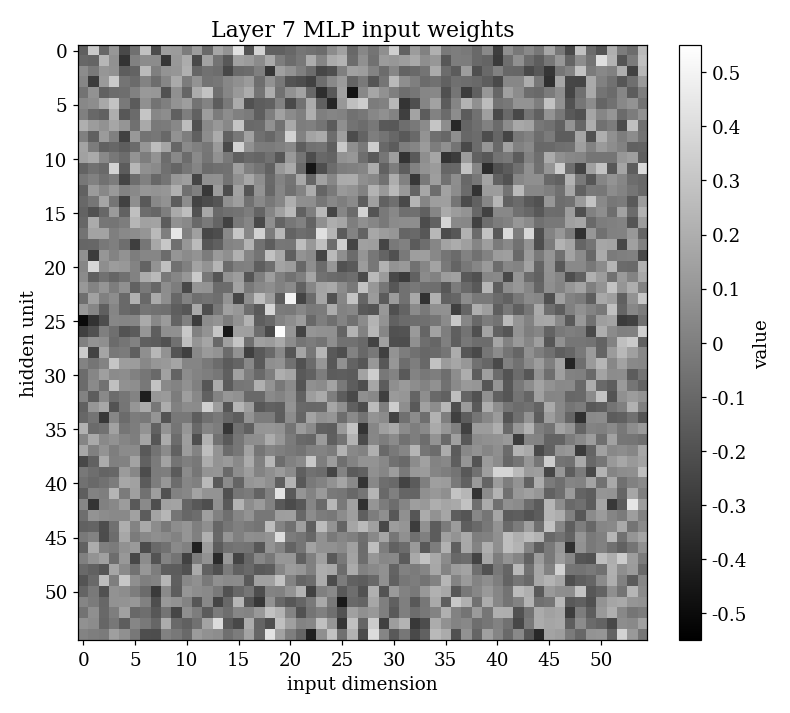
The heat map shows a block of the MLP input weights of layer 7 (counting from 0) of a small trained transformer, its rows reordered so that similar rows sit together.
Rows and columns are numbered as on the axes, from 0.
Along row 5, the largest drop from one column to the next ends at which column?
31
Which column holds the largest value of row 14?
49
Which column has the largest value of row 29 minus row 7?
36
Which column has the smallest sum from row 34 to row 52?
27
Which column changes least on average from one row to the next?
33
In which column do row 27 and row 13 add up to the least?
38
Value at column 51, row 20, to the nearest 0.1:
0.2
